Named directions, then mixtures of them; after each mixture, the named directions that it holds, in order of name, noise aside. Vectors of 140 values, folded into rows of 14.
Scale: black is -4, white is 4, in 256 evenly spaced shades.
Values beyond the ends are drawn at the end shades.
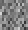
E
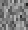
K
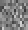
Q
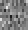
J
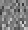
E, Q.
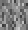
E, K.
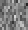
K, Q.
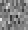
J.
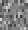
J, K.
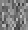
E, K.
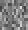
E, Q.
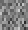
E.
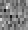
J.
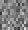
E.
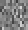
Q.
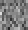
E, J.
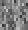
E, K.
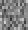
E, J.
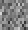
E.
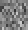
Q.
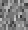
J, K.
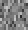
J, K.
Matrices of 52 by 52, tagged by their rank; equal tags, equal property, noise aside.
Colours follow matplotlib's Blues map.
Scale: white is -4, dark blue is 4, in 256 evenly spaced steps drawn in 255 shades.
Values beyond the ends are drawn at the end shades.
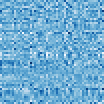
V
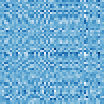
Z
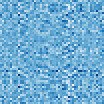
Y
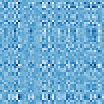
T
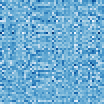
V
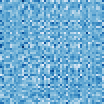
Z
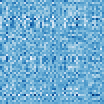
Y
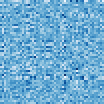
V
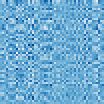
Z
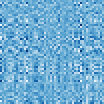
Z
